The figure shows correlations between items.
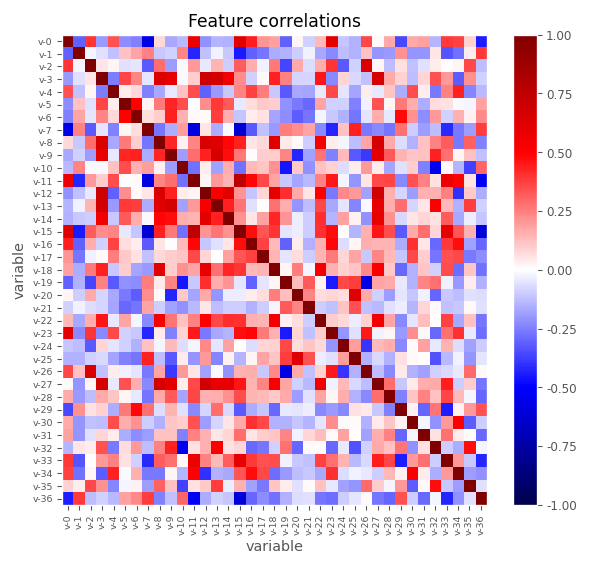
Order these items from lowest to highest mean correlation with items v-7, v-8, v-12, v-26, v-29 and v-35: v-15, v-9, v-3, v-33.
v-33, v-15, v-9, v-3
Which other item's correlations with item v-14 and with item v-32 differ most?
v-10
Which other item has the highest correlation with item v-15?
v-11
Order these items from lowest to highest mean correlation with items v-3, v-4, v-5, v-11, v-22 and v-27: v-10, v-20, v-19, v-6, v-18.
v-20, v-19, v-10, v-6, v-18
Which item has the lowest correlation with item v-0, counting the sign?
v-7
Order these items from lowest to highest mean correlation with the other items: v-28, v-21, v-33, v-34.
v-21, v-34, v-28, v-33
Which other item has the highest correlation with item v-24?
v-19
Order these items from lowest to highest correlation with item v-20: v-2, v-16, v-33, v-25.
v-33, v-16, v-2, v-25
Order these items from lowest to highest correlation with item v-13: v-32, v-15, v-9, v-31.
v-31, v-15, v-32, v-9
